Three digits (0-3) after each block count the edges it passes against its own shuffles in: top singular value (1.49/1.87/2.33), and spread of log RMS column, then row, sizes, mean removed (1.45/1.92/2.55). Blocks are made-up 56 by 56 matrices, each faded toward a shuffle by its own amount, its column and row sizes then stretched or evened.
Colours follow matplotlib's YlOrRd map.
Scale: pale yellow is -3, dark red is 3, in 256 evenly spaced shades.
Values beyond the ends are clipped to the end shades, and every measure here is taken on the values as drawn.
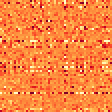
2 2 3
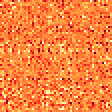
1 1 2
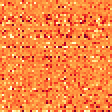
1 1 3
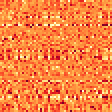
3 0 3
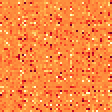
0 3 2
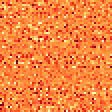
0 1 3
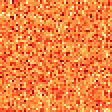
0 0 0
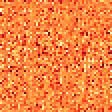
0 2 2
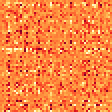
0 3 3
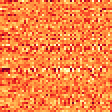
3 1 3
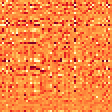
3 2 3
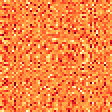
2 2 0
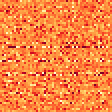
1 1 3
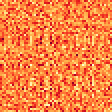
2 1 1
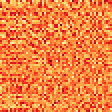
3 0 2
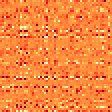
3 2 3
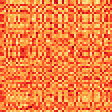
3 0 1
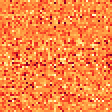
0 1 2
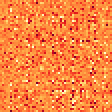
1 2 1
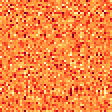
1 1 1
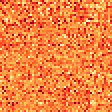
0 1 2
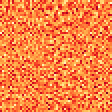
2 0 0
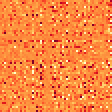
0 3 3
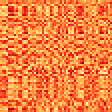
3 1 2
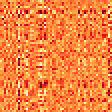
3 3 2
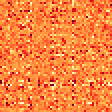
1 2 2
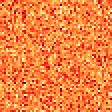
1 2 0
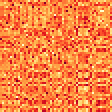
3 1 0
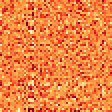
2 2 1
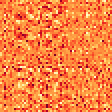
2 2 1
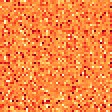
1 1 1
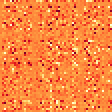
0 3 2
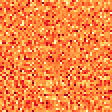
2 0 0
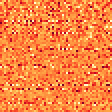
1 0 3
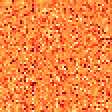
0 2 0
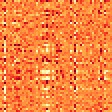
3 3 2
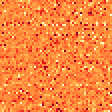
0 0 2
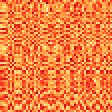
3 0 2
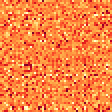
2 1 2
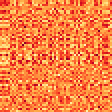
3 0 3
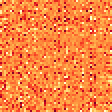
0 3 1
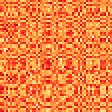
3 2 0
